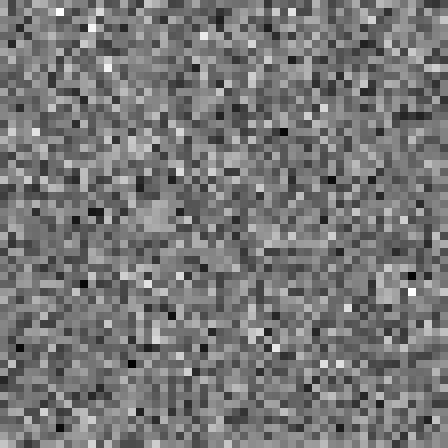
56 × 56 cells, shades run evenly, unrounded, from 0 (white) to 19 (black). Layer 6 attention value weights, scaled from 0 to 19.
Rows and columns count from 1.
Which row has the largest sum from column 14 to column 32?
44
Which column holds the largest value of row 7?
48
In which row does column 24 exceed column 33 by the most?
24
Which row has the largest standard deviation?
23
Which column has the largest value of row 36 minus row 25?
28
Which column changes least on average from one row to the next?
31
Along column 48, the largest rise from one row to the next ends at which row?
51
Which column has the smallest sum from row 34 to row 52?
18
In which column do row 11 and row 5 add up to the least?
26
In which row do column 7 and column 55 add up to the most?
11
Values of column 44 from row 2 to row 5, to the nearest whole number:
12 11 10 14
